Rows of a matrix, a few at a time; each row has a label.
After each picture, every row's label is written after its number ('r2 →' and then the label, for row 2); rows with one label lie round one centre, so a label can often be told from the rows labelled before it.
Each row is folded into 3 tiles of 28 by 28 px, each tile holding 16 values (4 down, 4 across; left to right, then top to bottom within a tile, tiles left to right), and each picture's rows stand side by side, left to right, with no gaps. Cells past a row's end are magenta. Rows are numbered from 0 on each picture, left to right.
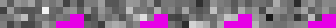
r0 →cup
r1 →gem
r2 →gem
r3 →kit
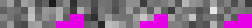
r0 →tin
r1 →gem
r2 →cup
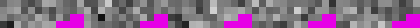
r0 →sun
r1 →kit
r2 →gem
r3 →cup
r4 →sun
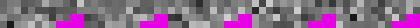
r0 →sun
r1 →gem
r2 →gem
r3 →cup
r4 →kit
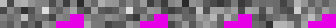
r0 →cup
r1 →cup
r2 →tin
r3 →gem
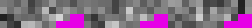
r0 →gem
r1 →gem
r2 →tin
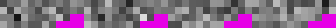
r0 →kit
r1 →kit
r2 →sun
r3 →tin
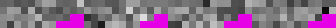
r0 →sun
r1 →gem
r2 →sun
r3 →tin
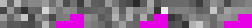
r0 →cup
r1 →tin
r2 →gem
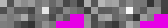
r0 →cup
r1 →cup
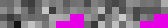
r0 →gem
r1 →sun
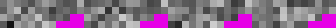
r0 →sun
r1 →sun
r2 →sun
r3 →tin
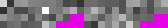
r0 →cup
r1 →sun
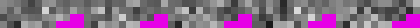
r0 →gem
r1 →sun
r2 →sun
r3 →gem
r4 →sun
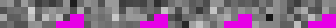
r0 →tin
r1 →tin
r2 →gem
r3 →kit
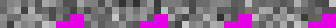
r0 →sun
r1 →tin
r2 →sun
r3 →sun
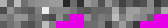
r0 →cup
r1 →tin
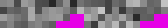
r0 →tin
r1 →sun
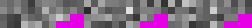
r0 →gem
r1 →cup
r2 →cup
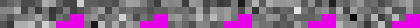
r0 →sun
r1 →sun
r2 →tin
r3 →cup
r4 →kit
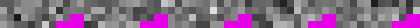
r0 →kit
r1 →sun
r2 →cup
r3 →gem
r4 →tin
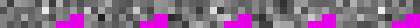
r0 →cup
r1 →kit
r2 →gem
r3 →gem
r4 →cup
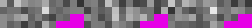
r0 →cup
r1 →tin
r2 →cup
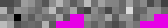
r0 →kit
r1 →cup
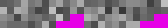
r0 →kit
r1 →sun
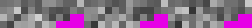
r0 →sun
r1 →sun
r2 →sun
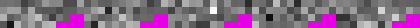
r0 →sun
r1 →sun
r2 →cup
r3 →kit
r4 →gem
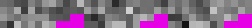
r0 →sun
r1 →gem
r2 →gem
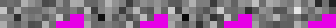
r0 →kit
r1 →kit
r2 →kit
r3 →cup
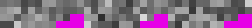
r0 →sun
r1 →kit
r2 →sun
